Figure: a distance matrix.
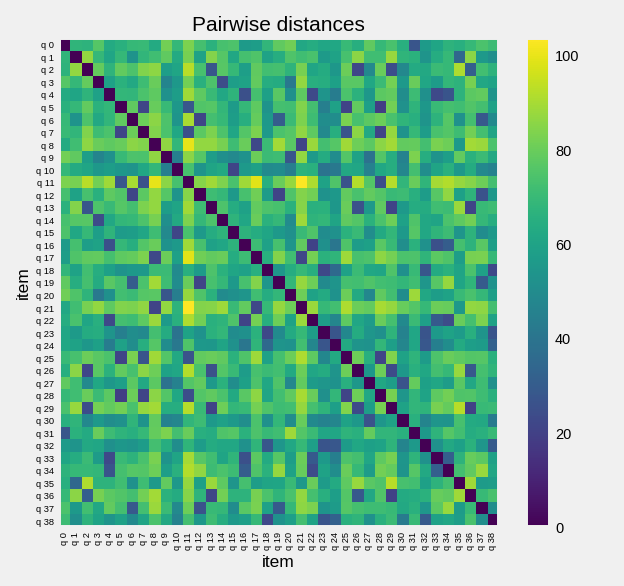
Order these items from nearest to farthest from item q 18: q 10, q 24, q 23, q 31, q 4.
q 23, q 24, q 10, q 4, q 31
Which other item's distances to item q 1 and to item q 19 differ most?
q 12
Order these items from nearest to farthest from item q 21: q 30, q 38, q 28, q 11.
q 38, q 30, q 28, q 11
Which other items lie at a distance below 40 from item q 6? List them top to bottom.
q 12, q 19, q 37
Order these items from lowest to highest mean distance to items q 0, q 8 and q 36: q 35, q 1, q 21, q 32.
q 21, q 32, q 35, q 1
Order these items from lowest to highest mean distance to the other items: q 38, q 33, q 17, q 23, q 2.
q 23, q 38, q 33, q 2, q 17
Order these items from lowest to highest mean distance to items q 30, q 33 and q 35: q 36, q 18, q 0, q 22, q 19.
q 22, q 18, q 0, q 19, q 36
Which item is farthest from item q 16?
q 11
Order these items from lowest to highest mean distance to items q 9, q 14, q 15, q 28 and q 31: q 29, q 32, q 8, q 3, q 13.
q 3, q 32, q 13, q 29, q 8
